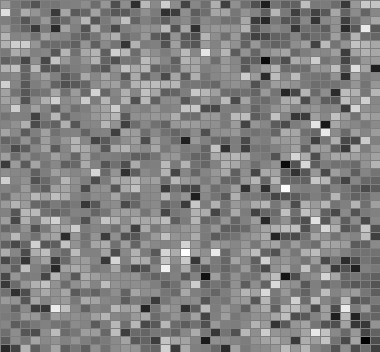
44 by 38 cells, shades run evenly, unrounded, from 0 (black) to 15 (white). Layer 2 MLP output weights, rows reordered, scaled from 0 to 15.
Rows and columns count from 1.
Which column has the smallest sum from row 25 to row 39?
36
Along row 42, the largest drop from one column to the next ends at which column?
13
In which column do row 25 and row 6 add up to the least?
20
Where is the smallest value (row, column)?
43, 37
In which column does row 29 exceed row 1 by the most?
27
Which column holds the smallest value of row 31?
2
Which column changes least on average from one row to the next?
24
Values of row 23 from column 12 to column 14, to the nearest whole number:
10 10 11
